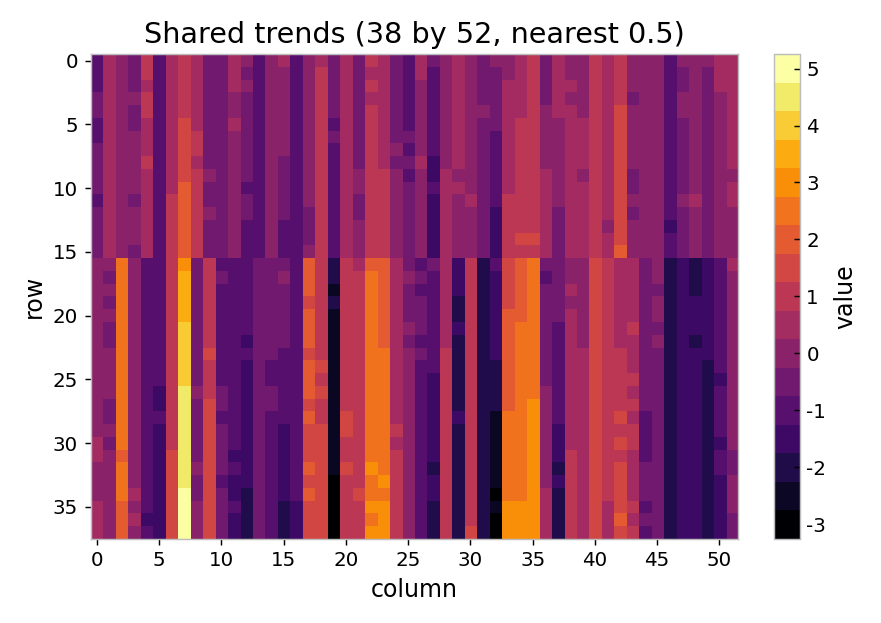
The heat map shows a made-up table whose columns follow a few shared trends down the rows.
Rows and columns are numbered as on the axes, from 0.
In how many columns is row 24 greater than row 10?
22
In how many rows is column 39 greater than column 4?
22
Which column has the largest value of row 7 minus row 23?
29
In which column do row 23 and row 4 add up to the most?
7
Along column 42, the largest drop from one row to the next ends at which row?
16
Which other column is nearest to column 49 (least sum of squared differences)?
31
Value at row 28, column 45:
-0.5
